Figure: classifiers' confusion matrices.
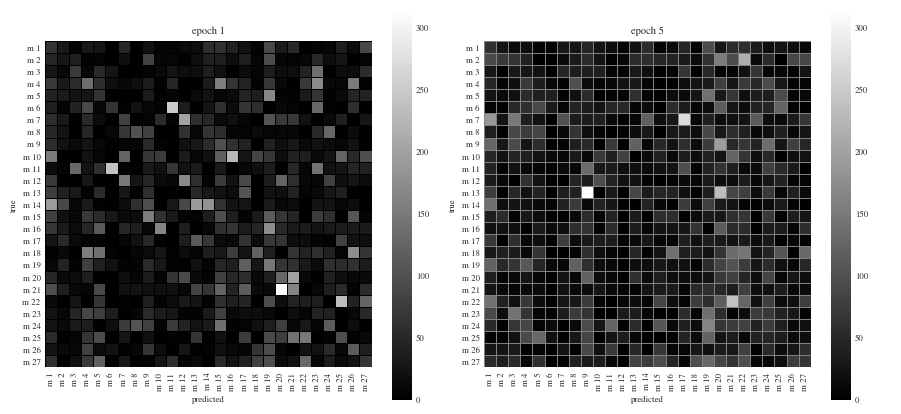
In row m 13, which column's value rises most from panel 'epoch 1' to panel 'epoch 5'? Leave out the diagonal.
m 9
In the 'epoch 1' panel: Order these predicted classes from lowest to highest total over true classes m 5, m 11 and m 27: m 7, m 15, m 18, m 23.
m 7, m 15, m 18, m 23
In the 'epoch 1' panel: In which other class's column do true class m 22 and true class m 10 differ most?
m 16
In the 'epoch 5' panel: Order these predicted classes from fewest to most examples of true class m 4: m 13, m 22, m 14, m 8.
m 14, m 13, m 22, m 8
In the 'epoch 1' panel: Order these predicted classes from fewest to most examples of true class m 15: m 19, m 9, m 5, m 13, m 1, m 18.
m 13, m 18, m 5, m 1, m 19, m 9
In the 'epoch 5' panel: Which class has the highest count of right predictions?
m 22
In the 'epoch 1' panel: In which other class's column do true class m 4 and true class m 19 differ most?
m 23
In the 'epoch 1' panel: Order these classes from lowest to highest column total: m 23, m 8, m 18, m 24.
m 8, m 18, m 24, m 23
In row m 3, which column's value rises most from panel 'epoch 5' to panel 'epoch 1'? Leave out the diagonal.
m 23
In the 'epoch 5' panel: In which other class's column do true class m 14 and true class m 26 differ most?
m 1
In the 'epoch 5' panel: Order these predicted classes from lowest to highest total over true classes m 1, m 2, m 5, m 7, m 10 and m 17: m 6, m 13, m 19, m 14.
m 6, m 13, m 14, m 19
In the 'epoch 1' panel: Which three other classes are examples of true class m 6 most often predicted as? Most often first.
m 11, m 23, m 4
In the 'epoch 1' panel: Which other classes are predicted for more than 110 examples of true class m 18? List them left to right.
m 4, m 5, m 26
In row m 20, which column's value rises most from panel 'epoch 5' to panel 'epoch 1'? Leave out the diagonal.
m 21
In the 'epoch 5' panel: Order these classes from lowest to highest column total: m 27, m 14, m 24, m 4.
m 14, m 27, m 4, m 24
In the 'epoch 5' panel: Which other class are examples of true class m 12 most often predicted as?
m 10
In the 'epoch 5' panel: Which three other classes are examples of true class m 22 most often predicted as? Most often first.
m 21, m 1, m 20
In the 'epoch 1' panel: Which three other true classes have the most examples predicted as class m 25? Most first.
m 22, m 10, m 17
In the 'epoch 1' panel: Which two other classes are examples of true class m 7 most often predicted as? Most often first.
m 12, m 19
